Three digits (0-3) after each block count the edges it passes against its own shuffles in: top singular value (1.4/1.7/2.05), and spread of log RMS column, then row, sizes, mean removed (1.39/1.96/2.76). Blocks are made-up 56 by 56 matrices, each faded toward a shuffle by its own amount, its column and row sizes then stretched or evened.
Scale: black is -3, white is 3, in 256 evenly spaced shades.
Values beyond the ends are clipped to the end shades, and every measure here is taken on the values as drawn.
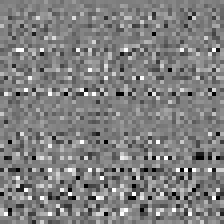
2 0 3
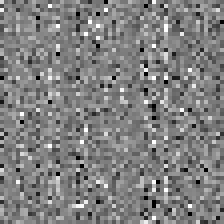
2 2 0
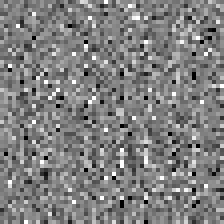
2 1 0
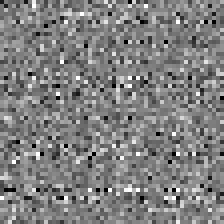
1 0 2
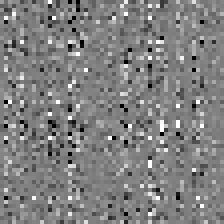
0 3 1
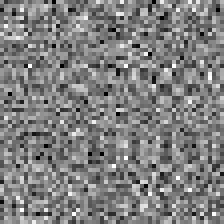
3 0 1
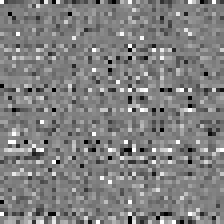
3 1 3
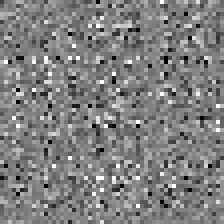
1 2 2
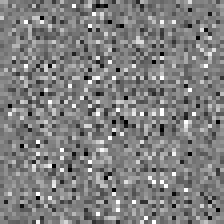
2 2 0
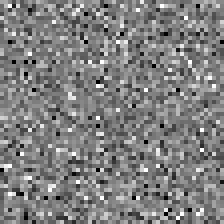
0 0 1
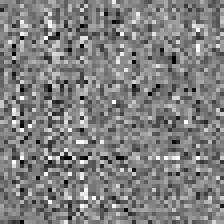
2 2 1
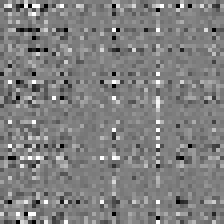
1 3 3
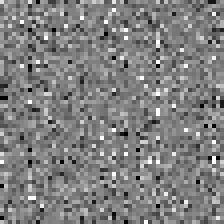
0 2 0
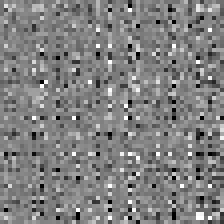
2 3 2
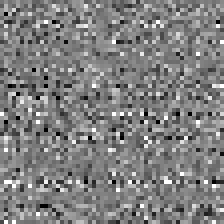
1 1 3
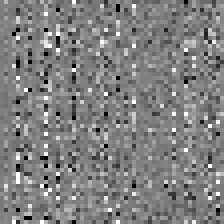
1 3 1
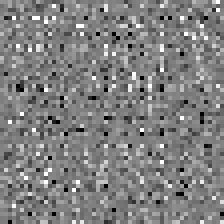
2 1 2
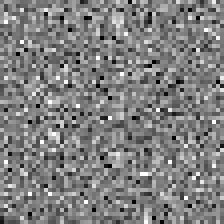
2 0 0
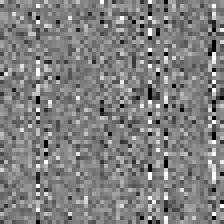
1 3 0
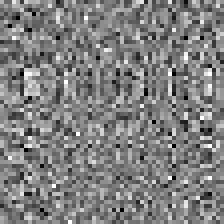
3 2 1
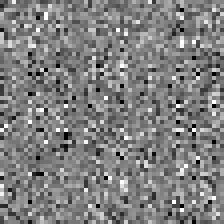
2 2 0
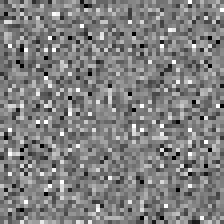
0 1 0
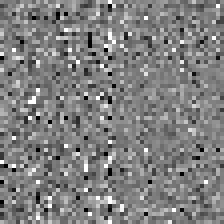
0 2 1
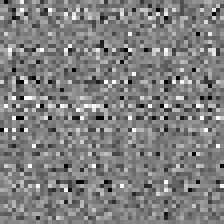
2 0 3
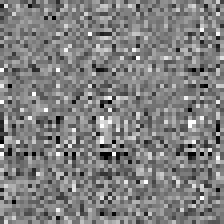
3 2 2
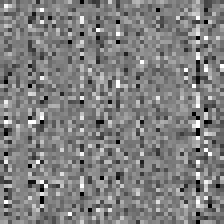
2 3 0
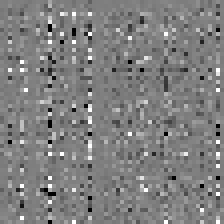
1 3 2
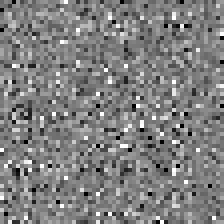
2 1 1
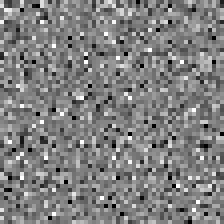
2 0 0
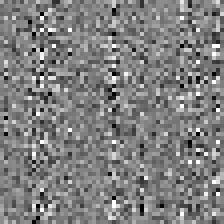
2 3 1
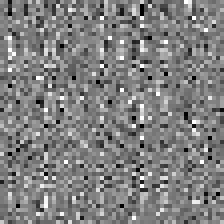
3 2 0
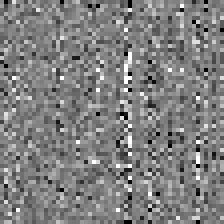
1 3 0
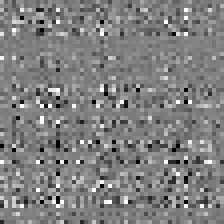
0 2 3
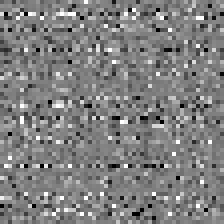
2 0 3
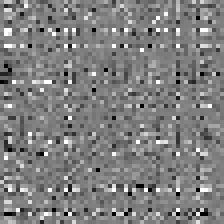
3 2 3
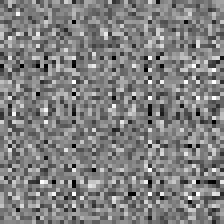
3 2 2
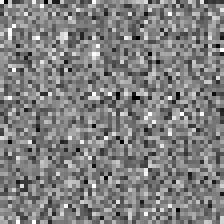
1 0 1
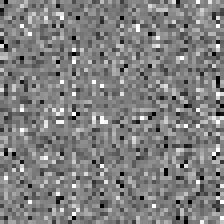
0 2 0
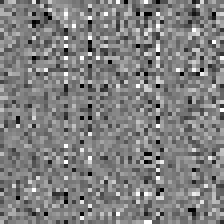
2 3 1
